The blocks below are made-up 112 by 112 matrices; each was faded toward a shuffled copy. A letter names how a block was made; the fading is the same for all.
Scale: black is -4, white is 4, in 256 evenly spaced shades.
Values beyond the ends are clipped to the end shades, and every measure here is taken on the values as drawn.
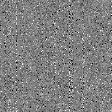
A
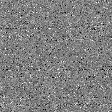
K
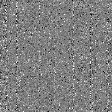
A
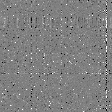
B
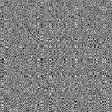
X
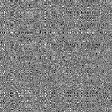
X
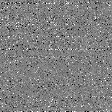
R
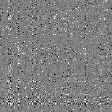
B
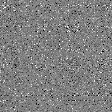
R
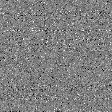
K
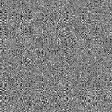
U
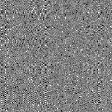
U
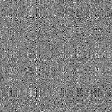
U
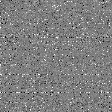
R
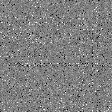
R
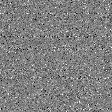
K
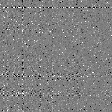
B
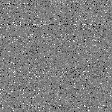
R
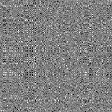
X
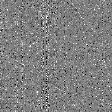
A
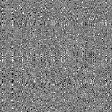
U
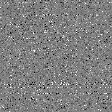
R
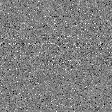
K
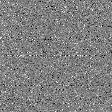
K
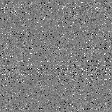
R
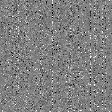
A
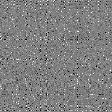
B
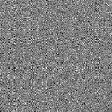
U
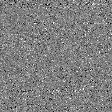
K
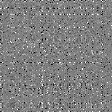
B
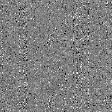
A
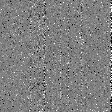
A
